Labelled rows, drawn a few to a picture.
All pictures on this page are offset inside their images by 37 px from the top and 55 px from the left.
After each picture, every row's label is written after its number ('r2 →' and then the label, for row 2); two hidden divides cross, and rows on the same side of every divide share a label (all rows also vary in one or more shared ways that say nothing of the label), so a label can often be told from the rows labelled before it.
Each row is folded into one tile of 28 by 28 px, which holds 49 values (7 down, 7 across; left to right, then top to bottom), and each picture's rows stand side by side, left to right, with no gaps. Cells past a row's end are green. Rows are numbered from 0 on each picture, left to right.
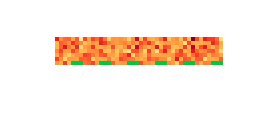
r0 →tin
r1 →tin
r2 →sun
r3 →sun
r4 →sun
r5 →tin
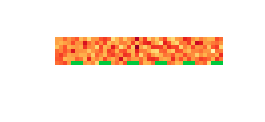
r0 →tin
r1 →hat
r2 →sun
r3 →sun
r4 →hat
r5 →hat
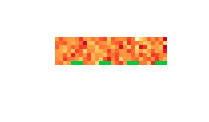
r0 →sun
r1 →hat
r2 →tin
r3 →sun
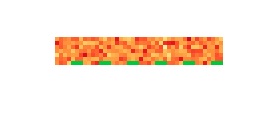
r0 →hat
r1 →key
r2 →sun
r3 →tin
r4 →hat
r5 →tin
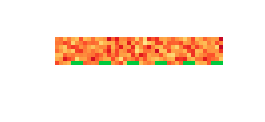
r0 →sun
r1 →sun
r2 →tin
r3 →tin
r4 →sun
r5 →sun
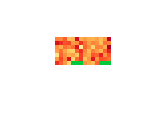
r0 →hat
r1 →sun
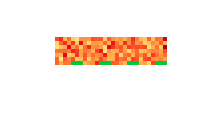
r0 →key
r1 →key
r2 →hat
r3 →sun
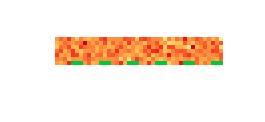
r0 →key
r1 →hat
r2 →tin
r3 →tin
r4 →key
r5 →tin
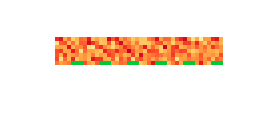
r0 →key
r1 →sun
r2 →key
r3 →key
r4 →tin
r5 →hat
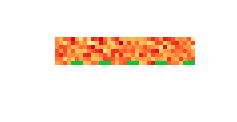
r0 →tin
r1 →tin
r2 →key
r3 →key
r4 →tin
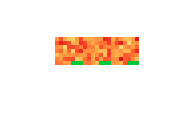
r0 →sun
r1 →hat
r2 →sun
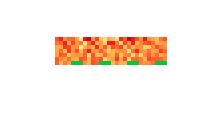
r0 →tin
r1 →key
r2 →hat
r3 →sun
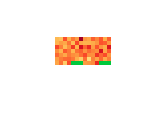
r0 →sun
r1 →key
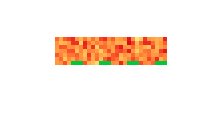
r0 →tin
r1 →hat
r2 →tin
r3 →sun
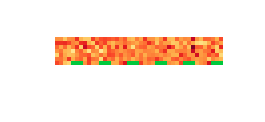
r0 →hat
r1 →hat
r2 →key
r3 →sun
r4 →sun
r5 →key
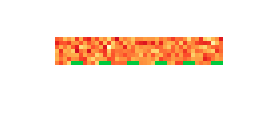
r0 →hat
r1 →tin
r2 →key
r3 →hat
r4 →key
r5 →sun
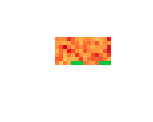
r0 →tin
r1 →sun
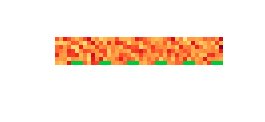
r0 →key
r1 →key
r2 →sun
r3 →key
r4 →key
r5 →sun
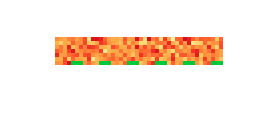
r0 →key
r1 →tin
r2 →sun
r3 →key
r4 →hat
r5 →key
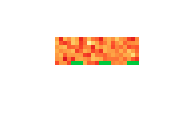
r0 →sun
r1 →tin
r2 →hat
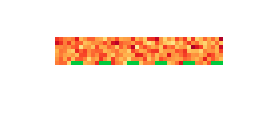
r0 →hat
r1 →key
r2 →hat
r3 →tin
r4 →key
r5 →sun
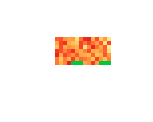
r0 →key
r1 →tin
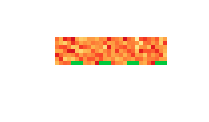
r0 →tin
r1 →sun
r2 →tin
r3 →key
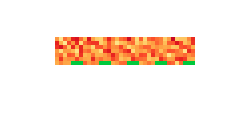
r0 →hat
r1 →sun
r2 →tin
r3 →tin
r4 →sun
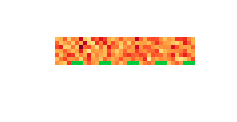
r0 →sun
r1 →hat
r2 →sun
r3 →tin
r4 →tin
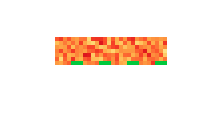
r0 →key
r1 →tin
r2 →hat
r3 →key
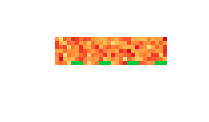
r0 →hat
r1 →key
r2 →key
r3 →sun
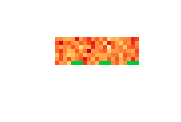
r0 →hat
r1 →tin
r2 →hat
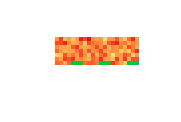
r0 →sun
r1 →key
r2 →hat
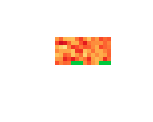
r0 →sun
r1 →hat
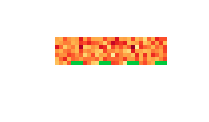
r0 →sun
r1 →hat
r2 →hat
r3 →hat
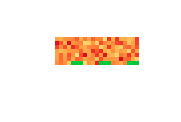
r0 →hat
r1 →key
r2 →sun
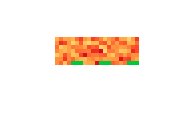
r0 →sun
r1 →key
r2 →sun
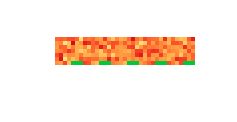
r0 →tin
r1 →hat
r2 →hat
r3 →key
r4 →sun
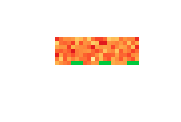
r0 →key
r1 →tin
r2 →sun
